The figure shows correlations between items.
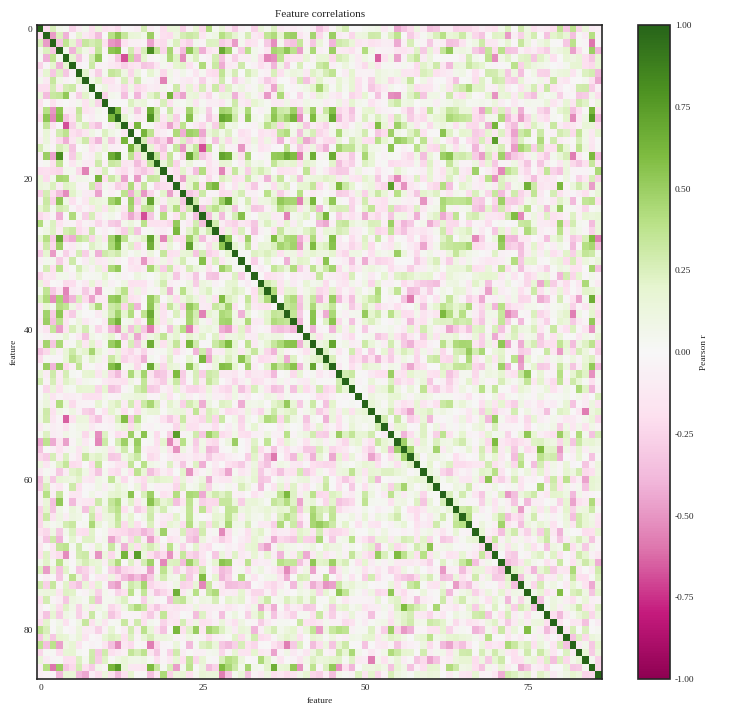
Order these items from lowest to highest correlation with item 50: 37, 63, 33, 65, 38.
33, 65, 37, 63, 38
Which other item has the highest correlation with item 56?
77
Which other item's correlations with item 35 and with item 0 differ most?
55
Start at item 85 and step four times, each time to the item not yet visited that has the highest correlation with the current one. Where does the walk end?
28
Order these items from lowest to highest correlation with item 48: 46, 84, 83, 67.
67, 84, 46, 83
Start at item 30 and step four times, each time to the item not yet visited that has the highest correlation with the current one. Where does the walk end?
13
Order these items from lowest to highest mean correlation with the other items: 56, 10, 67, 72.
72, 67, 56, 10
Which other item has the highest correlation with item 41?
19
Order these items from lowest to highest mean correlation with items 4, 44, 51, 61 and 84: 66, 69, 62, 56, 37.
62, 56, 69, 37, 66
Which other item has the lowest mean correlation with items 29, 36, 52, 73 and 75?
57
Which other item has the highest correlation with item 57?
56
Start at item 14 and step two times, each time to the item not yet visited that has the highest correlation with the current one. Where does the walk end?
54
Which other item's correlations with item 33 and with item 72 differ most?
82
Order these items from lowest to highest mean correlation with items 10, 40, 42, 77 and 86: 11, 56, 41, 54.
11, 41, 56, 54
